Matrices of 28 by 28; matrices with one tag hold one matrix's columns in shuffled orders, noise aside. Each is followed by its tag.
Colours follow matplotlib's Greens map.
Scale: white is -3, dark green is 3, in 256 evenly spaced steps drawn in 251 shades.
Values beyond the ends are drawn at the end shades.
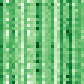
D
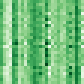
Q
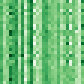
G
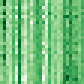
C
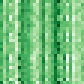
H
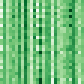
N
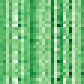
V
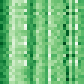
G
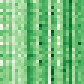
G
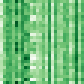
H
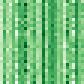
D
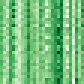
N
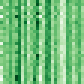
C
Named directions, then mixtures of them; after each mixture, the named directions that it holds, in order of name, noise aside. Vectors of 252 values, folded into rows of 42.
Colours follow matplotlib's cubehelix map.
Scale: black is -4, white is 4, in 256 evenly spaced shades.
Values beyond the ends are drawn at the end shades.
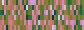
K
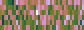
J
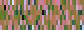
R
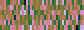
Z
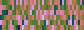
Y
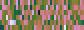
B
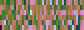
Y, Z.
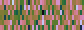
R.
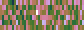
J.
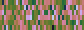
K.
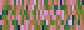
Y.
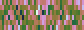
J, R.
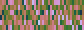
K, R, Y.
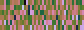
Z.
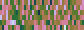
B, Y.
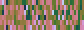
K, Z.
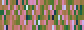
K.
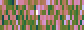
J.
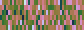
J, R, Y.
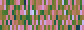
J, Z.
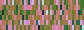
K, R, Y.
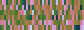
K, Z.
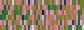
R, Y, Z.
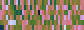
B.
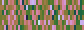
K.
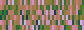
K, R, Y.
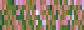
J.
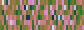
B, K.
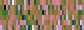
R.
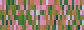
J, Z.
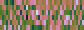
J, K.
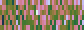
J.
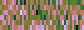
J, Y, Z.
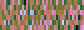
Z.
